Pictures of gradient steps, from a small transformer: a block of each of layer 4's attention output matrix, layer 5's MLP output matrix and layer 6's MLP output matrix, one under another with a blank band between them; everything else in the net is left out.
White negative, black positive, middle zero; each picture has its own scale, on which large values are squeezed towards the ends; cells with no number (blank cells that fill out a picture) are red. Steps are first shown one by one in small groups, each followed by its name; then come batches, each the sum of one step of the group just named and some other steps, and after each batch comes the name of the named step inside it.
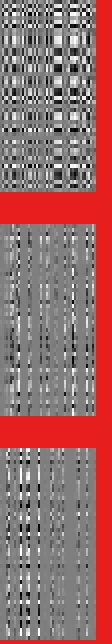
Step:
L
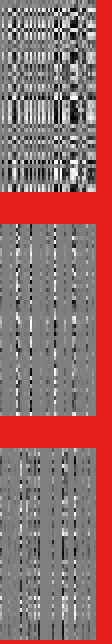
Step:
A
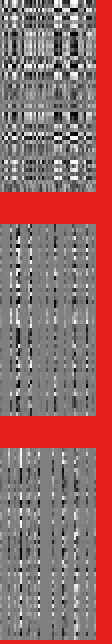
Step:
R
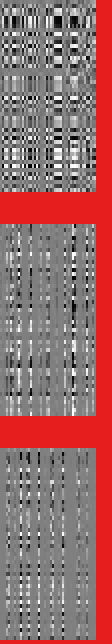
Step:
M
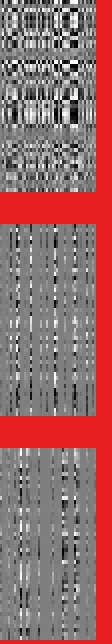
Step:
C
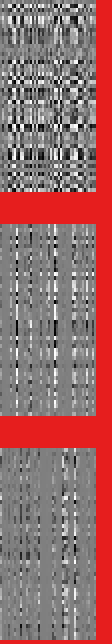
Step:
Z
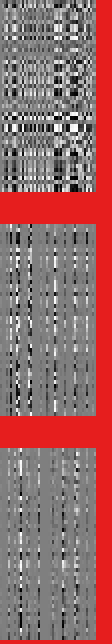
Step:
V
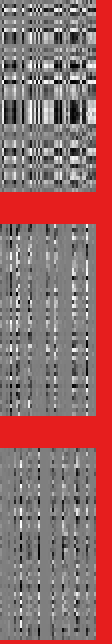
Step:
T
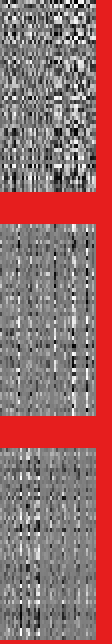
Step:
L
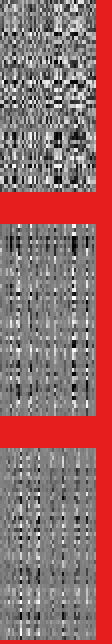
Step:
T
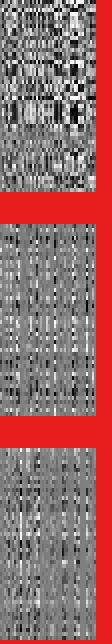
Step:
C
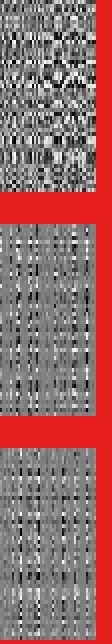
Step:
R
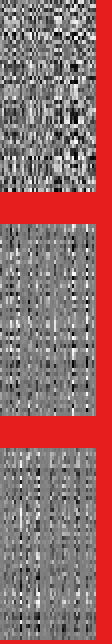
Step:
T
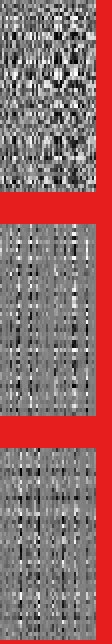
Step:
R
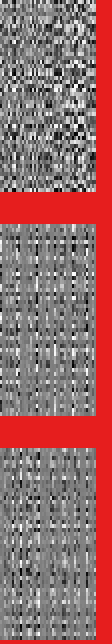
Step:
Z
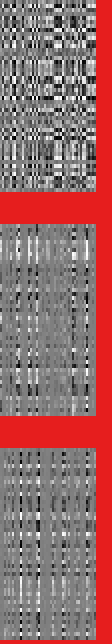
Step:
M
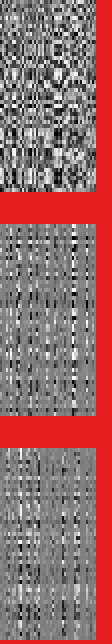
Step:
R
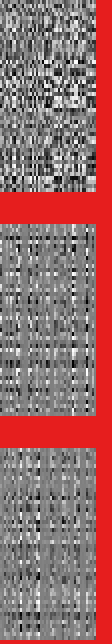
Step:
Z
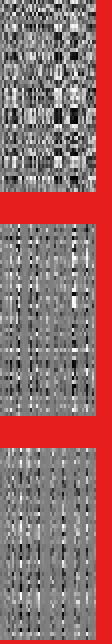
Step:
R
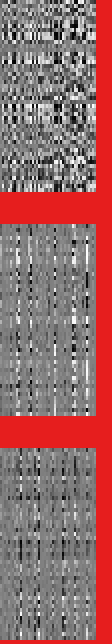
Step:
A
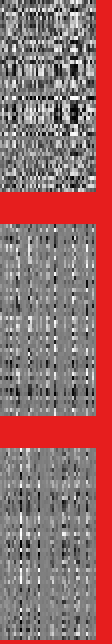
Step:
C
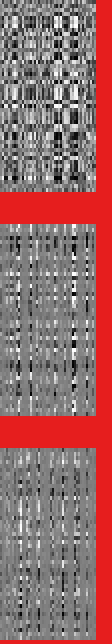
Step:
C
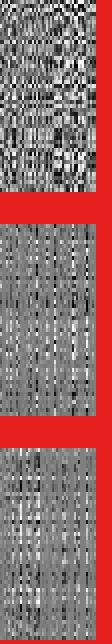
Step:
C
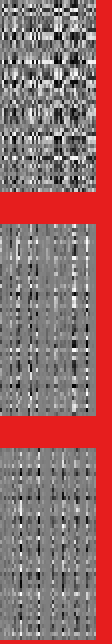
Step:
T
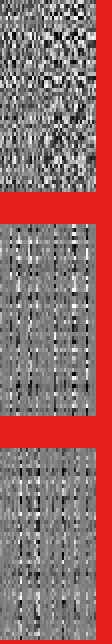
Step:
R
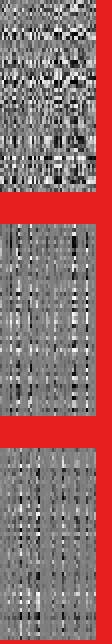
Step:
T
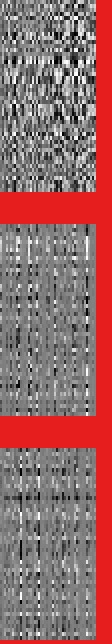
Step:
R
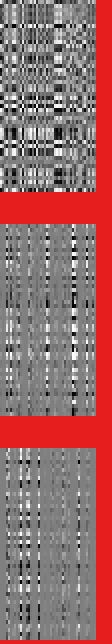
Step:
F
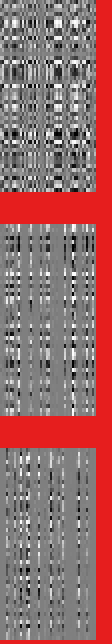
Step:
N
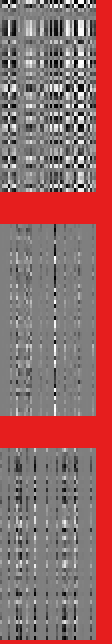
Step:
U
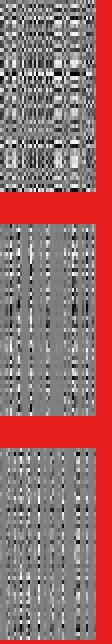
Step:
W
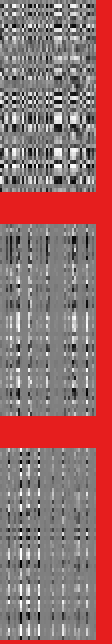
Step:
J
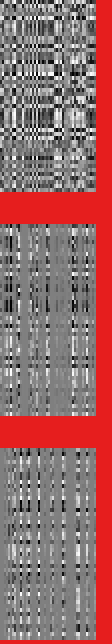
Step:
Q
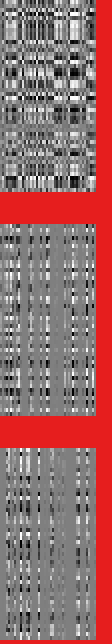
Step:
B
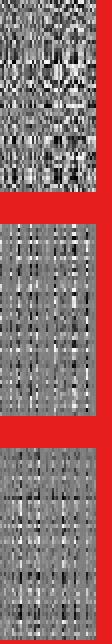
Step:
U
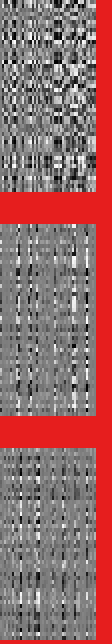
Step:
U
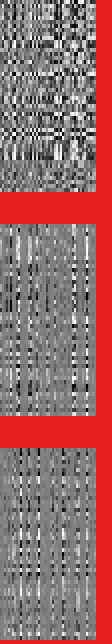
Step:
Q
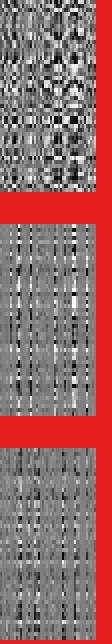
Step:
U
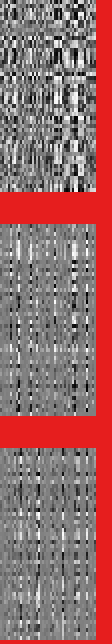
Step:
W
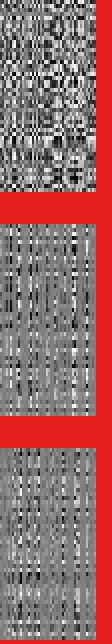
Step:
Q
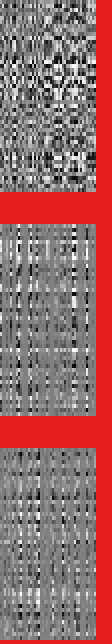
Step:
W
